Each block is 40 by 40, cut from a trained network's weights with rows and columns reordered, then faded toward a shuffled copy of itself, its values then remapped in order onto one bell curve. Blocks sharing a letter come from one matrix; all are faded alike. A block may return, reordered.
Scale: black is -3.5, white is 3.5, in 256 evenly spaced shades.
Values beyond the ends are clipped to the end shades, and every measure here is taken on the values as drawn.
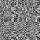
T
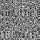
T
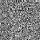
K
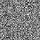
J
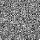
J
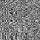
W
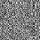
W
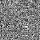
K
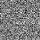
K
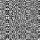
T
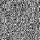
T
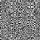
T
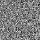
K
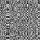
T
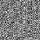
W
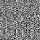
W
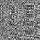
W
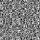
W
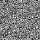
K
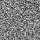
K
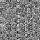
W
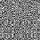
T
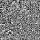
K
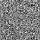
K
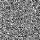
J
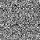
J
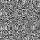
W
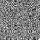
W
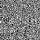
K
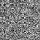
W
